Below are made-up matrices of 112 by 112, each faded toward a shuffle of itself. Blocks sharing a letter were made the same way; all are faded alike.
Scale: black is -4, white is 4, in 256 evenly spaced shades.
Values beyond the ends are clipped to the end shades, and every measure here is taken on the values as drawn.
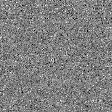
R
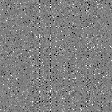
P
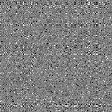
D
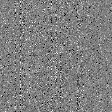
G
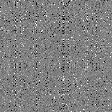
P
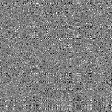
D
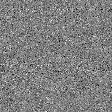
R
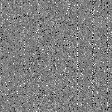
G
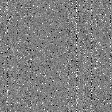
G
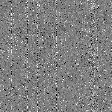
G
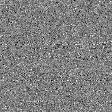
R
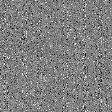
G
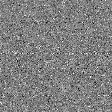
R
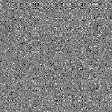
D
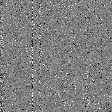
G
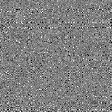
D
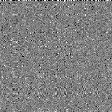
D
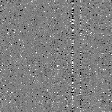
P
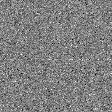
R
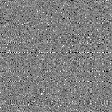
D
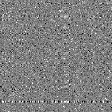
D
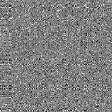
D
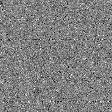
R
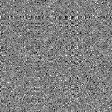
D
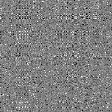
D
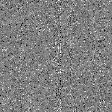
G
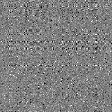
D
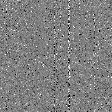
G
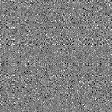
D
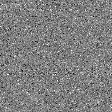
R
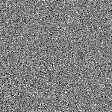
R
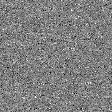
R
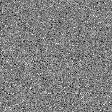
R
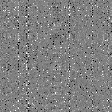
P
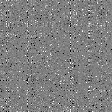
P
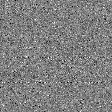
R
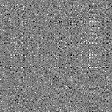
D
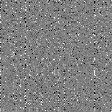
P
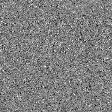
R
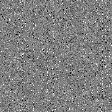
G
